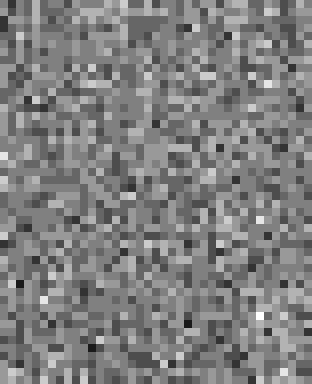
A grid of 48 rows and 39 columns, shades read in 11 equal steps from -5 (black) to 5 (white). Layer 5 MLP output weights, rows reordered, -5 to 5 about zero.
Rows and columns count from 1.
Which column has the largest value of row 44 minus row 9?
37
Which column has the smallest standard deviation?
18
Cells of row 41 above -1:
23
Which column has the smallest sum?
24
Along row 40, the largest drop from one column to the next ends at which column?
34
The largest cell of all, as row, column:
40, 33
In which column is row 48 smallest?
32
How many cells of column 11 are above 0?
17
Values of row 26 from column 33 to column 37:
2 -1 2 0 0
